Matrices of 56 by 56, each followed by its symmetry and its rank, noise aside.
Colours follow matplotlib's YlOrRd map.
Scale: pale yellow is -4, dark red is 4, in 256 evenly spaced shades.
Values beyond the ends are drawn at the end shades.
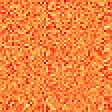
no symmetry, rank eight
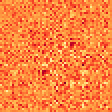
symmetric, rank eight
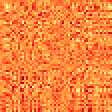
no symmetry, rank six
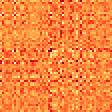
symmetric, rank four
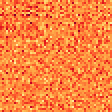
no symmetry, rank eight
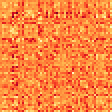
symmetric, rank four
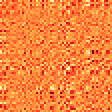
symmetric, rank four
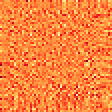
antisymmetric, rank six
